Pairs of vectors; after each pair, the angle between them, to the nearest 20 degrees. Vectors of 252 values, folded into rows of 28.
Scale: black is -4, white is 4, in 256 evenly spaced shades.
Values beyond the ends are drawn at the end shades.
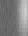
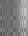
20 degrees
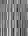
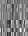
120 degrees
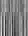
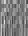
40 degrees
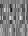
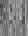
40 degrees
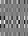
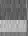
80 degrees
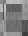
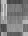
120 degrees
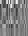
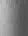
100 degrees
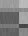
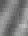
100 degrees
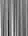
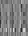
120 degrees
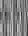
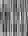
20 degrees
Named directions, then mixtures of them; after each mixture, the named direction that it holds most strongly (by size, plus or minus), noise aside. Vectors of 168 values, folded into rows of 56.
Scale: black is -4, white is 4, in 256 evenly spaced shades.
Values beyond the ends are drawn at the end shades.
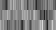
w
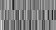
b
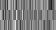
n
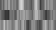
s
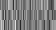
n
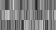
s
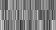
n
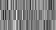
n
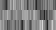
w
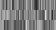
b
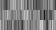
w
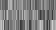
w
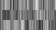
w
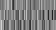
b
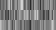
s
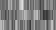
s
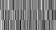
b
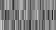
b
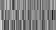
b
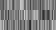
b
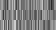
n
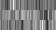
w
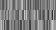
b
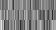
b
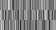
b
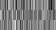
n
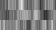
s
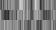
s
